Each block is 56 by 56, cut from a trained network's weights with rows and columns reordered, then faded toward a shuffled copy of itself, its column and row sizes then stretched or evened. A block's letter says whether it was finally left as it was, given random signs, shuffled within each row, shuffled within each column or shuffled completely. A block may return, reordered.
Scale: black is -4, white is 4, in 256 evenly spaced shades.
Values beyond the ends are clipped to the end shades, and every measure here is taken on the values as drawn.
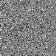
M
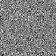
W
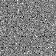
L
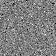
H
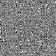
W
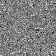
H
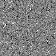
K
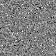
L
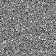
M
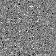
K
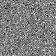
K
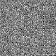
W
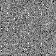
K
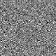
W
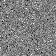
H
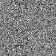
M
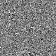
M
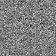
M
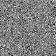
M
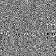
W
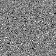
L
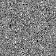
K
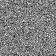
H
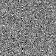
K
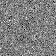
H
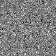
M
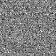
L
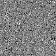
M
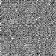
W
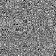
W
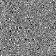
W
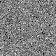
H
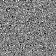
L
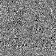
M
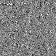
L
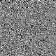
M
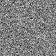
K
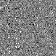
W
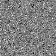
K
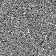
H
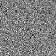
W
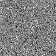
M
